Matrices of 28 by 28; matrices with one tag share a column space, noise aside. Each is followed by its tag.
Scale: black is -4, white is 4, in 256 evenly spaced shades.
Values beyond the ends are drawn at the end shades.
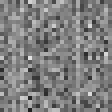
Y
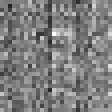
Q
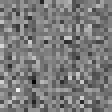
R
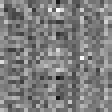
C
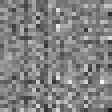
R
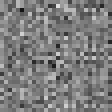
C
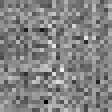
R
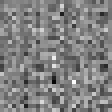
R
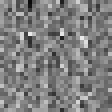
Q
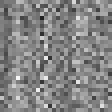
C
